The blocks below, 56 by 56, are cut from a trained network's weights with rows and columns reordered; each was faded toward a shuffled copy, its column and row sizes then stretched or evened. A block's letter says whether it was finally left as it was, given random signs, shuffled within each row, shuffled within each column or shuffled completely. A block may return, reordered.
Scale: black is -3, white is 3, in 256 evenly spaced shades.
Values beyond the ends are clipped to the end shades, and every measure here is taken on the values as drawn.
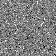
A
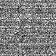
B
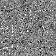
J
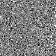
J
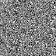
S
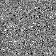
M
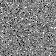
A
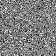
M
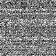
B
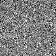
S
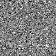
J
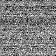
B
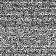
M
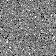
A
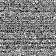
M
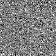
J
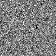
S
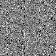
S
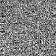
B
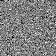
A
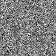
S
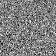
M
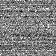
M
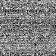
B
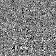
J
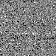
M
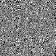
B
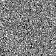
S
